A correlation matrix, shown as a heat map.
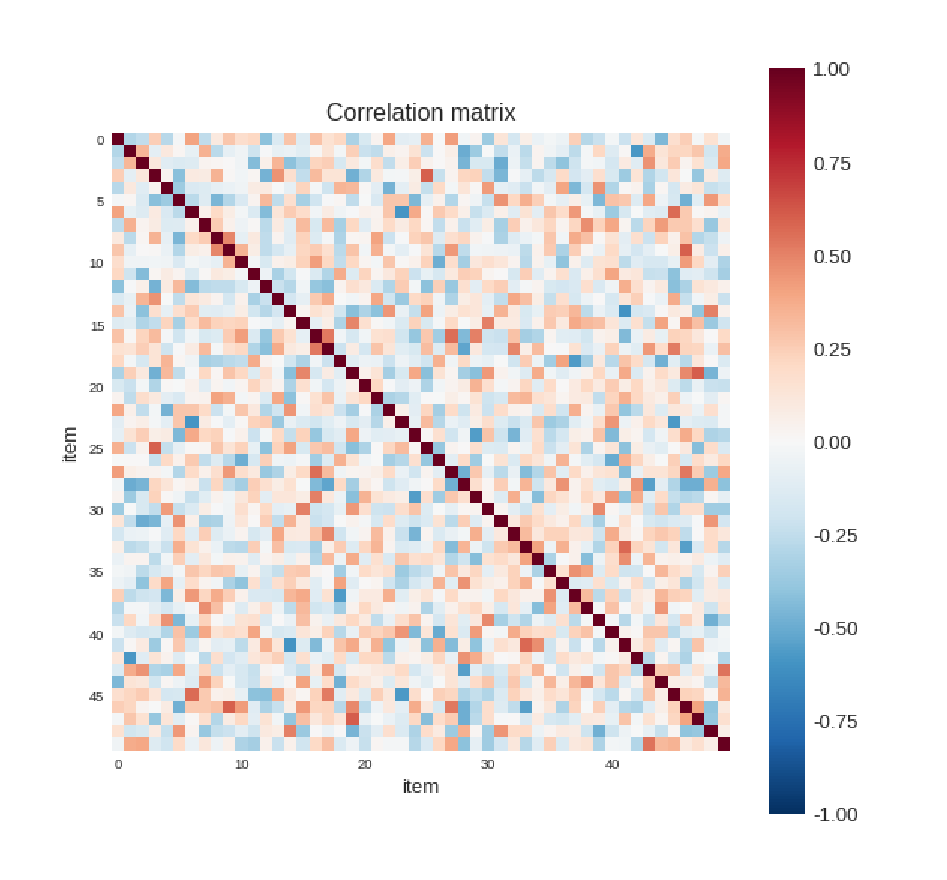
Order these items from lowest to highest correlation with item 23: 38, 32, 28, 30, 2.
32, 28, 38, 2, 30
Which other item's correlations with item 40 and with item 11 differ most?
18
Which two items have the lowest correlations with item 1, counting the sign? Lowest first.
42, 28
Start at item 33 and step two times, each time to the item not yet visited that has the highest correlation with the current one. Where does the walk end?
34
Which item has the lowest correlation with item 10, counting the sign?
26
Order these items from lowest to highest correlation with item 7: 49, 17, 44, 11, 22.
11, 49, 22, 17, 44
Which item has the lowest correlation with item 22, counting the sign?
4
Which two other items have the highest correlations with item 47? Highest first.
19, 46
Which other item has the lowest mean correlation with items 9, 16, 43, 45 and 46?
28
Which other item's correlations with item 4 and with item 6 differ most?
37
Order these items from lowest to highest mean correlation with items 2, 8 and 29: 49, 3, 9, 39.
39, 49, 9, 3
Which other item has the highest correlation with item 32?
17
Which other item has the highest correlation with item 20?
29
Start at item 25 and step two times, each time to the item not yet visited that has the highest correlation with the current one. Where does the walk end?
13
